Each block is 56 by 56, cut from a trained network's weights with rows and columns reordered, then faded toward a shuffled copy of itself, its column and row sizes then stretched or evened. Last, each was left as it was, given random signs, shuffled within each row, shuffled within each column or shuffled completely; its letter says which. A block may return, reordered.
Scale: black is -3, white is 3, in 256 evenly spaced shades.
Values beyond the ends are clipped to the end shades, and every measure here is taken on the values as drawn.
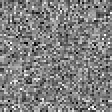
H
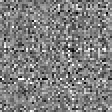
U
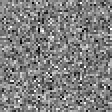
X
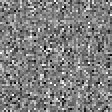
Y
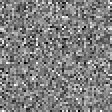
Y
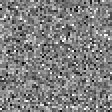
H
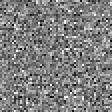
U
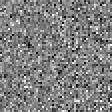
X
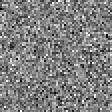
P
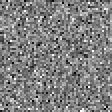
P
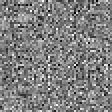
U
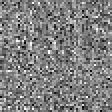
U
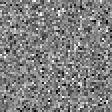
X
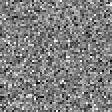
H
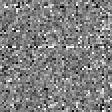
Y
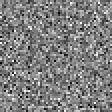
X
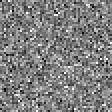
P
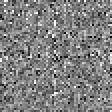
Y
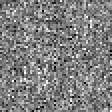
X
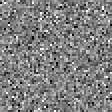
P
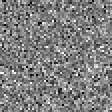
P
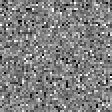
H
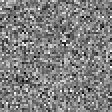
Y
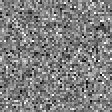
P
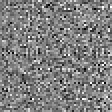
U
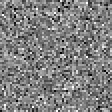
P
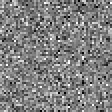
Y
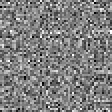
U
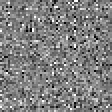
Y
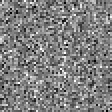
X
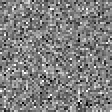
X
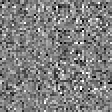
U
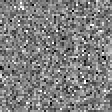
P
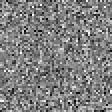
H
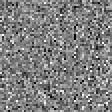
X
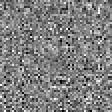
U
